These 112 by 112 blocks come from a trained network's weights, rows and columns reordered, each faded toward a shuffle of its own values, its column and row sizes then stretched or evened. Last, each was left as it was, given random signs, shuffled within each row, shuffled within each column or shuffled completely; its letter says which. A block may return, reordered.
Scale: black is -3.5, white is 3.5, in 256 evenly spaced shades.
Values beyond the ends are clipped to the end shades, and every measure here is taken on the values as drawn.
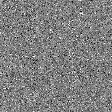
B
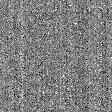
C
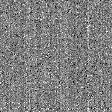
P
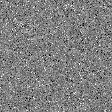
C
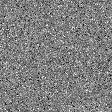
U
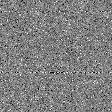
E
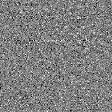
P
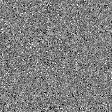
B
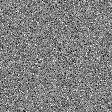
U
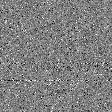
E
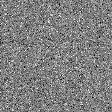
C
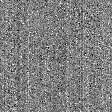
C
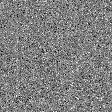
U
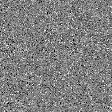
B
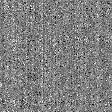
P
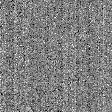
C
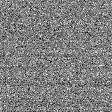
E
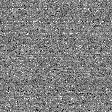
E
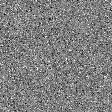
U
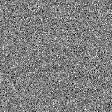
P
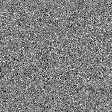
E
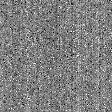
P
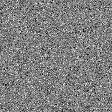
E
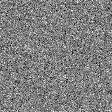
C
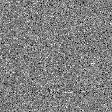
B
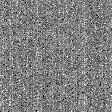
P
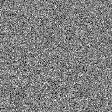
P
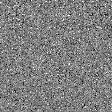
B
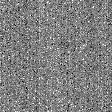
C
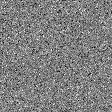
U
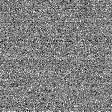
E
